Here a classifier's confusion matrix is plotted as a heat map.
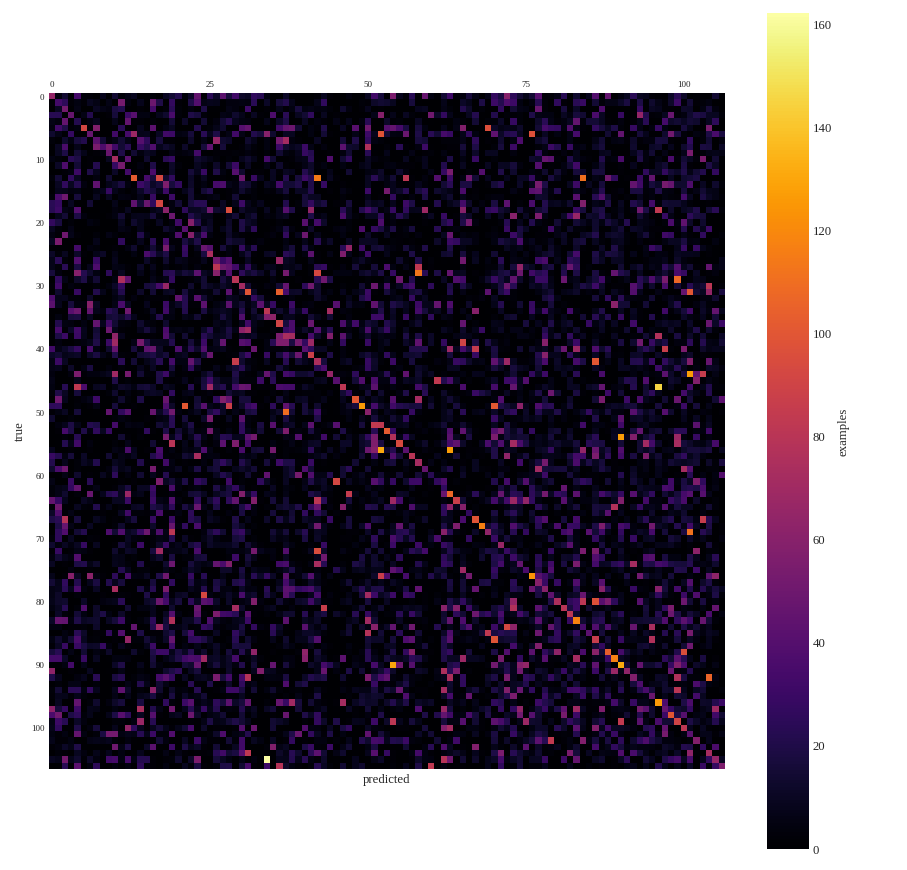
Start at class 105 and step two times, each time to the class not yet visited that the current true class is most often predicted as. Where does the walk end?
44
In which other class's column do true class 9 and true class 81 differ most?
43
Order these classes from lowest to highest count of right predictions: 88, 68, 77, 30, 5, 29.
77, 30, 29, 5, 88, 68
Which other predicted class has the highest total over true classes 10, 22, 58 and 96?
78
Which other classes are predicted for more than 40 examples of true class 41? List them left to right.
25, 39, 78
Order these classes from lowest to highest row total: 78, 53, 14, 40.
53, 14, 78, 40
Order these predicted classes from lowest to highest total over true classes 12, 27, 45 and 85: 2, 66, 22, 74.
66, 2, 22, 74
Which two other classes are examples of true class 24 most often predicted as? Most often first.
47, 18
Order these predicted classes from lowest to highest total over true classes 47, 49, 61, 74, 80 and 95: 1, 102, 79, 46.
46, 1, 102, 79
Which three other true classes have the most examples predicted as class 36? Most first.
31, 106, 26
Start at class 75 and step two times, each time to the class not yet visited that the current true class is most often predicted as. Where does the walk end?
89
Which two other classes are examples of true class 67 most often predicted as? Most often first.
103, 2
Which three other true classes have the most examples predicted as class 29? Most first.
42, 81, 55
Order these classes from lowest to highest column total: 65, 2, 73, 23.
2, 23, 65, 73
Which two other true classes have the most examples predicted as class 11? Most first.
29, 1
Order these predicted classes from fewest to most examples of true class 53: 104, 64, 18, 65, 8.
64, 8, 18, 104, 65
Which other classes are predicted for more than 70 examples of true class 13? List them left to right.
17, 42, 56, 84
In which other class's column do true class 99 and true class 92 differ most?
104
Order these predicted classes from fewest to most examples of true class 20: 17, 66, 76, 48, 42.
48, 17, 76, 42, 66
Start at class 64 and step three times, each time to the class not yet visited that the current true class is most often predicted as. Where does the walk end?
70
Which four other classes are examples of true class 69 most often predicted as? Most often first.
101, 19, 62, 15
